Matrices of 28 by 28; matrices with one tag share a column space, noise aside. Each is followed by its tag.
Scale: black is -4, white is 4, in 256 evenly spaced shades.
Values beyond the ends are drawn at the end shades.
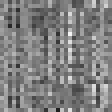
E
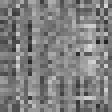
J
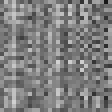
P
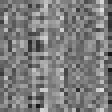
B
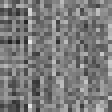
J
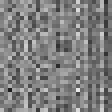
B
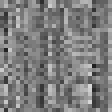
E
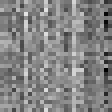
B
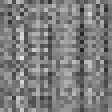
P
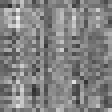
E
